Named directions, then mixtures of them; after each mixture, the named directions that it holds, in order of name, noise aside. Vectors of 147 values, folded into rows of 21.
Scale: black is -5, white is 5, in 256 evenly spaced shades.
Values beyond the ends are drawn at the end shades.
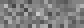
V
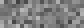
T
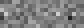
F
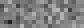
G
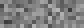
G, V.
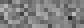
F, V.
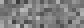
T.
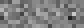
F, V.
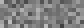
T, V.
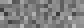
F, G.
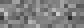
F.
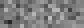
G.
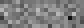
F, V.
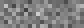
V.
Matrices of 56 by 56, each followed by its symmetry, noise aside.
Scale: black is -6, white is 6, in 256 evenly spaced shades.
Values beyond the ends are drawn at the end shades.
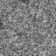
symmetric.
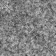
symmetric.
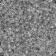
symmetric.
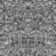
mirrored left to right.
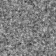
antisymmetric.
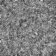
symmetric.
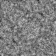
symmetric.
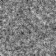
symmetric across the other diagonal.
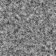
antisymmetric.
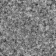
symmetric across the other diagonal.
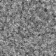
symmetric across the other diagonal.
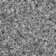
symmetric across the other diagonal.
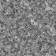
symmetric across the other diagonal.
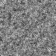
symmetric.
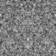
mirrored left to right.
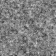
antisymmetric.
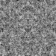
mirrored left to right.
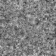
antisymmetric.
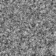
antisymmetric.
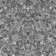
mirrored left to right.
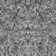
mirrored left to right.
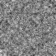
symmetric across the other diagonal.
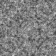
symmetric.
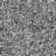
antisymmetric.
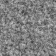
antisymmetric.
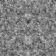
mirrored left to right.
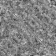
symmetric across the other diagonal.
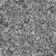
symmetric.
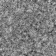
symmetric.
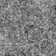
symmetric.
